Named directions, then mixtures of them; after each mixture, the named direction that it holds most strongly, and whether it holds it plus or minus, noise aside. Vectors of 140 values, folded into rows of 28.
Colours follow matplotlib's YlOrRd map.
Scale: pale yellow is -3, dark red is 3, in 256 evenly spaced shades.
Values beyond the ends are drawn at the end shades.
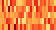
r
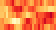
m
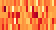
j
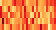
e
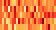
r, minus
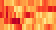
m, minus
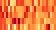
r, minus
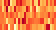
r, minus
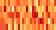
j, plus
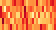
e, plus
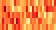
j, plus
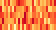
r, minus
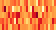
j, plus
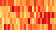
e, minus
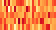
r, minus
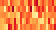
j, minus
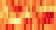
m, plus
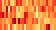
r, minus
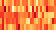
j, plus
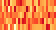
r, minus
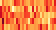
e, plus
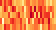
e, minus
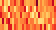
e, plus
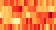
m, plus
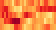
m, minus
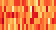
j, plus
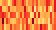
e, plus
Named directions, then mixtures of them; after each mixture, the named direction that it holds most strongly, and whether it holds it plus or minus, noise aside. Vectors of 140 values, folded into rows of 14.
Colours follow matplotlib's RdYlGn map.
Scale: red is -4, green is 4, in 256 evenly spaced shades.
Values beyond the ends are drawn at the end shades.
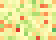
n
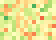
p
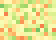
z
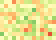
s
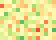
z, minus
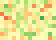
p, minus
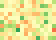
n, minus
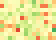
n, plus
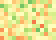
z, plus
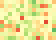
n, plus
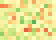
z, minus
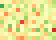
z, plus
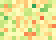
p, plus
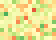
z, minus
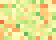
n, plus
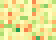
n, minus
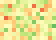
p, minus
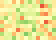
n, plus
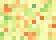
p, plus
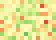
n, plus
